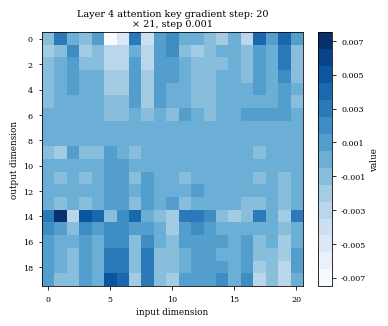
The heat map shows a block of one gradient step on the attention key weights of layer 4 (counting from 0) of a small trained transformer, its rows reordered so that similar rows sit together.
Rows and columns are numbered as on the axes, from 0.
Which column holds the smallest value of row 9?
1
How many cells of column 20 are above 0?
4
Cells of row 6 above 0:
5
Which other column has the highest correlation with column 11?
3
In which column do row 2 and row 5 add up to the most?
19
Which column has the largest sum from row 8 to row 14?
6
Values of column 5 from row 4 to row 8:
-0.002 -0.001 -0.001 0 0
